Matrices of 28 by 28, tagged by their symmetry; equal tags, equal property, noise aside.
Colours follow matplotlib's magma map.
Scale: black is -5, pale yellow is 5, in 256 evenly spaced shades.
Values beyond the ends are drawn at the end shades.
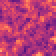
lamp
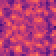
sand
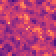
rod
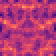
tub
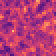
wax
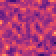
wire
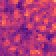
rod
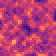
rod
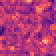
wax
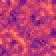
rod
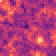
lamp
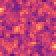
wire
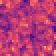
wax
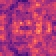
sand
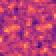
wire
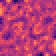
wire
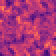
wire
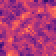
lamp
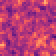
lamp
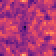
sand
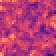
wax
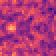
sand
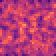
wire
